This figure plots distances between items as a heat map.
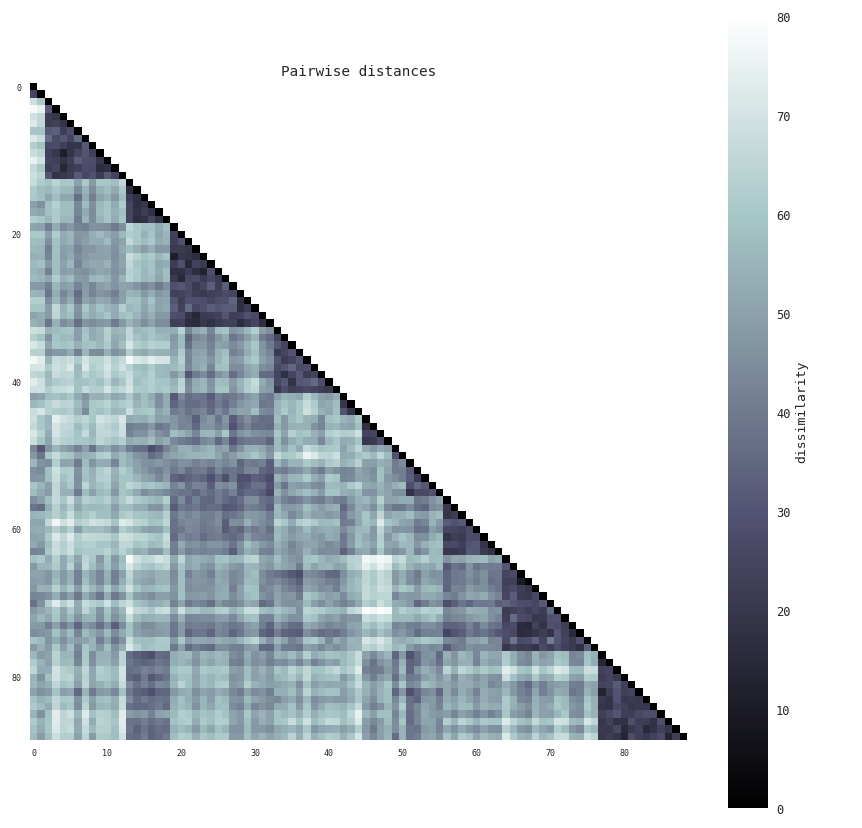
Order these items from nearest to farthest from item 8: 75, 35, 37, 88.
88, 75, 35, 37
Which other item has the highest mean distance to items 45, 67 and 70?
3
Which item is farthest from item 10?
0
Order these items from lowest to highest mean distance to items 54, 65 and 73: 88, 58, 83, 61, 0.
58, 61, 83, 0, 88
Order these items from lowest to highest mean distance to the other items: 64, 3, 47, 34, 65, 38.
34, 65, 38, 64, 47, 3
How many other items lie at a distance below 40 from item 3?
10
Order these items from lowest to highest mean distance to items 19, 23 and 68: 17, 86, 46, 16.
46, 17, 16, 86
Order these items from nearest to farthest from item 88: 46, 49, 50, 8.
49, 46, 8, 50
